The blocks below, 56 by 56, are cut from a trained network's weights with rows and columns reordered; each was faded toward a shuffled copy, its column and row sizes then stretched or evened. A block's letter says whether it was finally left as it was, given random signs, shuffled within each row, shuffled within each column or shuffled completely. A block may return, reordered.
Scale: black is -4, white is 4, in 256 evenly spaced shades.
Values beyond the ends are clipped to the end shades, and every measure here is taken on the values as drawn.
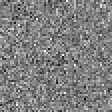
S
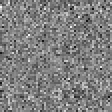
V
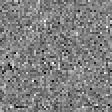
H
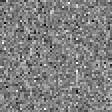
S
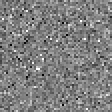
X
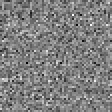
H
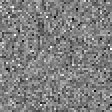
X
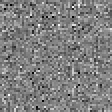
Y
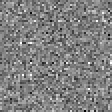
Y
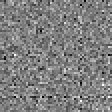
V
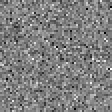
X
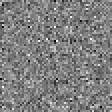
V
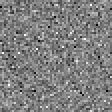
X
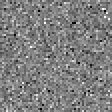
X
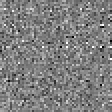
Y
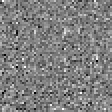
Y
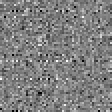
V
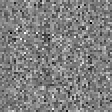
S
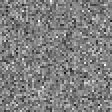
S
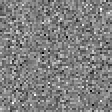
S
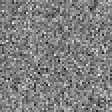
X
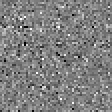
Y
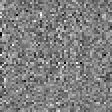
V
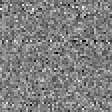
H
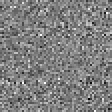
V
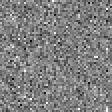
S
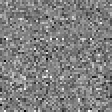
V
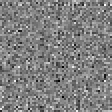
V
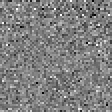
H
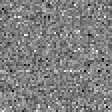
H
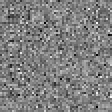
V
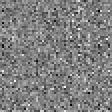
Y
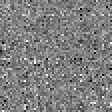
Y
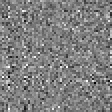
V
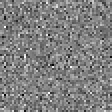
V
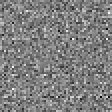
Y
